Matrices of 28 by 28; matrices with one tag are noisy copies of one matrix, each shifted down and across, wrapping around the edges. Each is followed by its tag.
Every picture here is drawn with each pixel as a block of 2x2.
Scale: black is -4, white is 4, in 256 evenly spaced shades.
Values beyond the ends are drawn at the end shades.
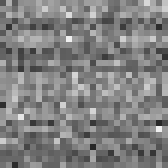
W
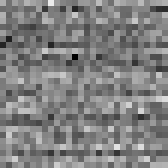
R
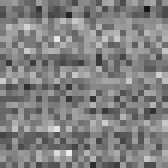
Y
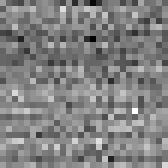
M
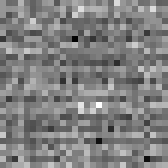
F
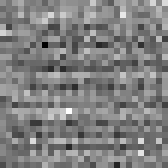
F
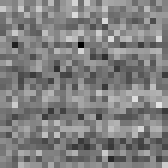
W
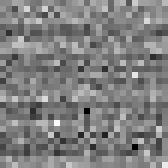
Y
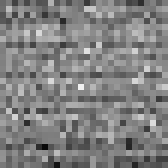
M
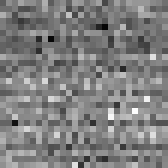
M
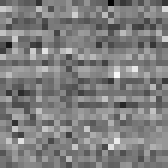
F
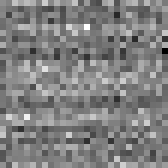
Y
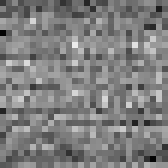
M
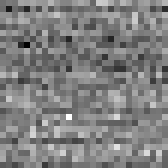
M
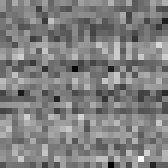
W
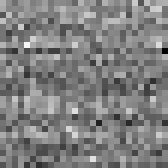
W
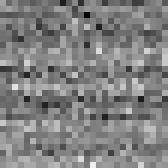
W
